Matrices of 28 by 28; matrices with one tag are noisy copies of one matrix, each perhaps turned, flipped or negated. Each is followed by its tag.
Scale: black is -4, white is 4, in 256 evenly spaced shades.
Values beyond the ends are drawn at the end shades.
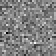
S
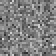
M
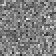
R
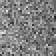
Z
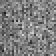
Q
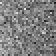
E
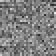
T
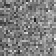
Z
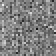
Q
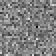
R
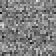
M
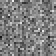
M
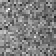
Z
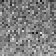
E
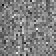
Q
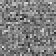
Q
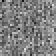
Q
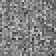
Q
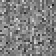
Q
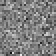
R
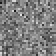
T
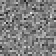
S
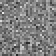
R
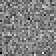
R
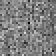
Q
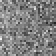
Z
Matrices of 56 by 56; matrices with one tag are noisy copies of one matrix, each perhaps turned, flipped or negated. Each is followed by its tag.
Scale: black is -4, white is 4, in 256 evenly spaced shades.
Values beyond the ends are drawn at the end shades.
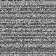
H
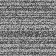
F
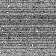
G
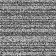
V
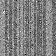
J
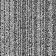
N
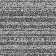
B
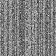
F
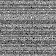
V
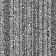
J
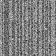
H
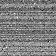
N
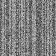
V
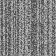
F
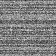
V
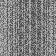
G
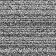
N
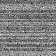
J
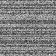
V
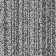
N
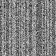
V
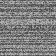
F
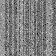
J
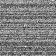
N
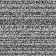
F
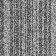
J
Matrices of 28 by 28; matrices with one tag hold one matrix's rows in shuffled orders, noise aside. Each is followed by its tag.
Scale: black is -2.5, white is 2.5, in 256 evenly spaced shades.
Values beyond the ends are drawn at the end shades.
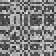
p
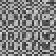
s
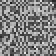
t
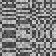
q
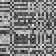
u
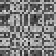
p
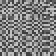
s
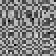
s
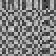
s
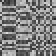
q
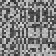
t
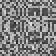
t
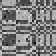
q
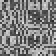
t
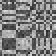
q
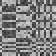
q
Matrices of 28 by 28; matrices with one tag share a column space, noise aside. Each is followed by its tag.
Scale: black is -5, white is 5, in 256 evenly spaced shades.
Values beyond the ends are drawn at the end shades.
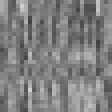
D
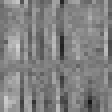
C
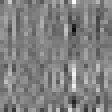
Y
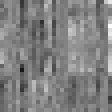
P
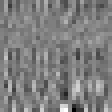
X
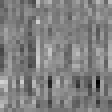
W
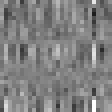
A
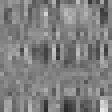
A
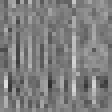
W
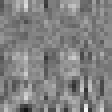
X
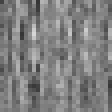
P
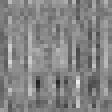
W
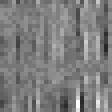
C
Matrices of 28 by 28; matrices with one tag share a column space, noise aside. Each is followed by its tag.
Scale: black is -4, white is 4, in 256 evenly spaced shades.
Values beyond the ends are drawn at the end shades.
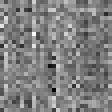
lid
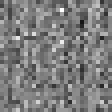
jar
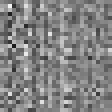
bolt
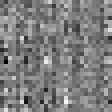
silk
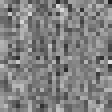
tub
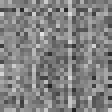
lid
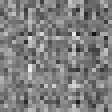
jar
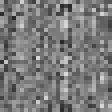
tub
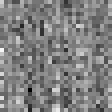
silk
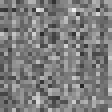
lid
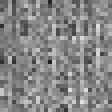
silk
